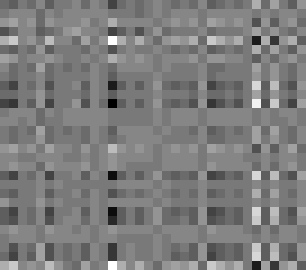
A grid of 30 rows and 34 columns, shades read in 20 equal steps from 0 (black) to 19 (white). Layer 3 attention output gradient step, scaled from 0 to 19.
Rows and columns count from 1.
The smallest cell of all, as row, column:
12, 13
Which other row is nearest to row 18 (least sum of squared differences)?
26
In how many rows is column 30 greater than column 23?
12
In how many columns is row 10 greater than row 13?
6
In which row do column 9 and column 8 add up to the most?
4
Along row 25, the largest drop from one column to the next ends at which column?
30
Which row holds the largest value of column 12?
5
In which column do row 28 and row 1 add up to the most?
29
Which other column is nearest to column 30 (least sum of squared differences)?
27
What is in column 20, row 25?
8
